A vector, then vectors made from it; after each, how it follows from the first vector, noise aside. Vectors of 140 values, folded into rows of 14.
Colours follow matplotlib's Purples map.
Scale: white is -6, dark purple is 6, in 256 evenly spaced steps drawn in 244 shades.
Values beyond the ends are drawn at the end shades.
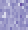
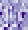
reversed, negated, scaled up.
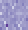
reversed, partly zeroed.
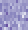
reversed.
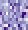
reversed, negated, scaled up.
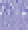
reversed, partly zeroed.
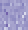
reversed, partly zeroed.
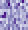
negated, scaled up.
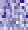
negated, scaled up.
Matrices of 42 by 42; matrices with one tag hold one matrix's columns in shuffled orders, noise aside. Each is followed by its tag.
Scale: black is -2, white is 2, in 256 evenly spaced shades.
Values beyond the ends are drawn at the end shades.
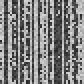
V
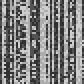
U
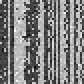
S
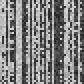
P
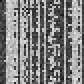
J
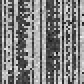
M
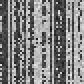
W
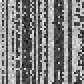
M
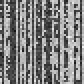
S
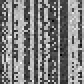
P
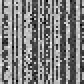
V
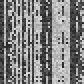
W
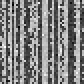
J
